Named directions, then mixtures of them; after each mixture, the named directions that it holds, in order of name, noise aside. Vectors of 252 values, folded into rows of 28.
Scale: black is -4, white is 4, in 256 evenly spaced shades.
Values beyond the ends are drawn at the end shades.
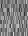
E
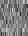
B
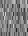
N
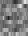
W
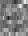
W.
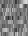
B, N, W.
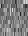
B, E, W.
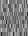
B, E.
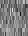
B, E.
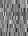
N.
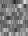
W.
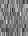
B.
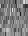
B, E, W.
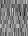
B, E, N.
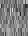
B, E.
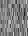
E, N.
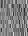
E, N.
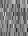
N.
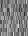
E.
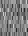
N.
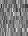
B, E, N.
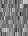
B, N, W.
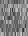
B, W.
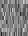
B, N.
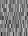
B, E.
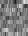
B, W.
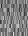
E.
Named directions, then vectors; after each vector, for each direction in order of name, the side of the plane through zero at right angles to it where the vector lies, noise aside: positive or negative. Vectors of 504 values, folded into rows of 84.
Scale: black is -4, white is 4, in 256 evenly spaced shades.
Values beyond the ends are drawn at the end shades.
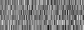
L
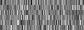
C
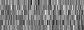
positive, negative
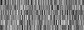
positive, positive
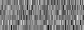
negative, positive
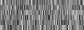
negative, negative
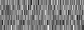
positive, negative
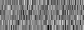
negative, positive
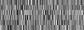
negative, negative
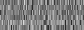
negative, positive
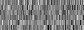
negative, positive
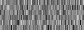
negative, positive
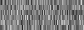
positive, positive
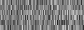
negative, negative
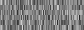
negative, negative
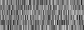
negative, negative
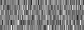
positive, negative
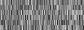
negative, negative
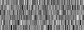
negative, positive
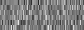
positive, negative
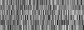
negative, negative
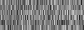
negative, negative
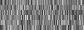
positive, positive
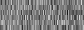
positive, positive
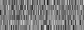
negative, positive
